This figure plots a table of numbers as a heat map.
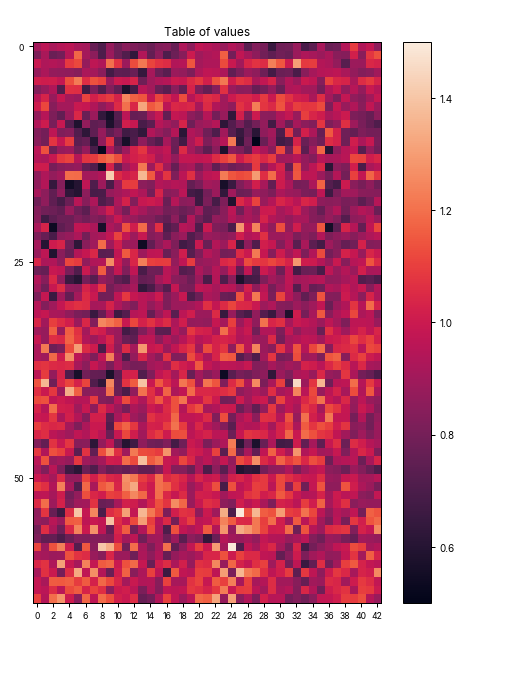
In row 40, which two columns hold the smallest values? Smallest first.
11, 10
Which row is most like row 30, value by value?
59
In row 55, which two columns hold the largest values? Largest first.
9, 13
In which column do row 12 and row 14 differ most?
23
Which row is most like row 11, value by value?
46
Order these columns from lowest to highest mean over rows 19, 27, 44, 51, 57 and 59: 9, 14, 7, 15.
7, 14, 9, 15
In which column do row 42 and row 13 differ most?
27
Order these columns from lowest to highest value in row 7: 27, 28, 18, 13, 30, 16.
16, 18, 28, 30, 27, 13
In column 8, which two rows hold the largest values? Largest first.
58, 32
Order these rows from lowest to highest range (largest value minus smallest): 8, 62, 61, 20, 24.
20, 62, 8, 24, 61
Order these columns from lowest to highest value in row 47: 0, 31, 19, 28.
31, 28, 19, 0
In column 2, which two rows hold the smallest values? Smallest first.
21, 24
